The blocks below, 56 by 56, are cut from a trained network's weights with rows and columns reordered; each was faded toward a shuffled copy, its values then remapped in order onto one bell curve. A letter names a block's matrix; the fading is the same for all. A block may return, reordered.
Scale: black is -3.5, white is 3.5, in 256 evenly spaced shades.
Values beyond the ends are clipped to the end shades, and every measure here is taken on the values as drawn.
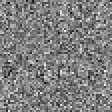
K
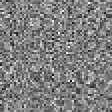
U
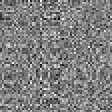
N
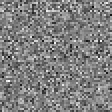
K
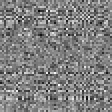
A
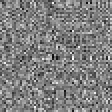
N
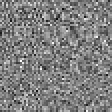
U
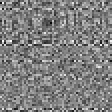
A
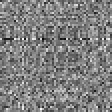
N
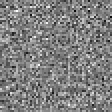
K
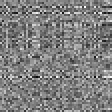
A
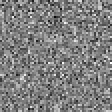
K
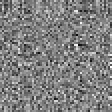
U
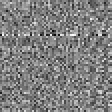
N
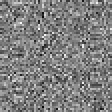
U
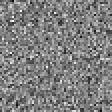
K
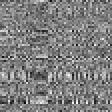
A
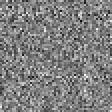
K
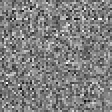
K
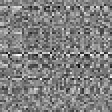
A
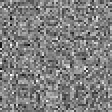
U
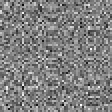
N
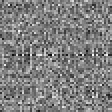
N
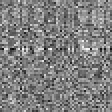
N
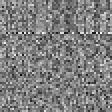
N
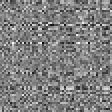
A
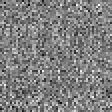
K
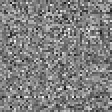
K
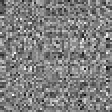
N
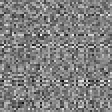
A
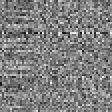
N
